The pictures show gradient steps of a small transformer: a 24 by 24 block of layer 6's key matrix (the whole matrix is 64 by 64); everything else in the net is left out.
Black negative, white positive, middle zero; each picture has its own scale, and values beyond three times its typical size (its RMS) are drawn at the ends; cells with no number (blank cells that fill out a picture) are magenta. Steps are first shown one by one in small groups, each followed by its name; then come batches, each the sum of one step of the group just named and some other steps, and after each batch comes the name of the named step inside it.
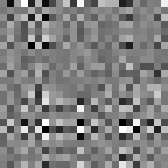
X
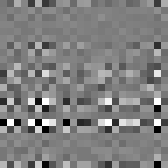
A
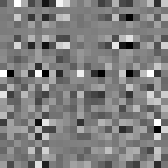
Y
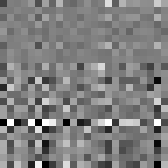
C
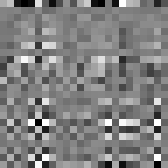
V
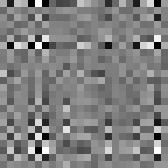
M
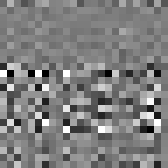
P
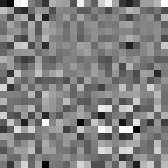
X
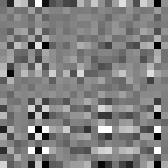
M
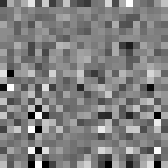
Y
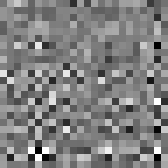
M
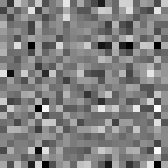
Y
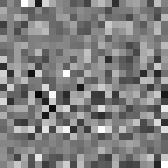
P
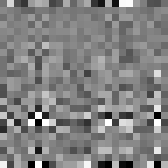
V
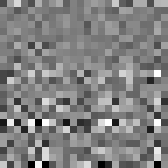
A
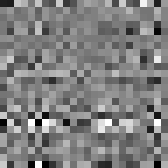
C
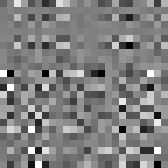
Y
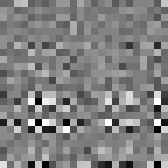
A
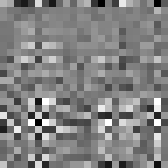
V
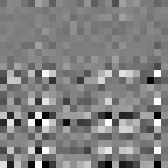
A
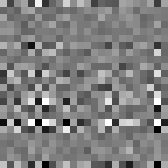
A
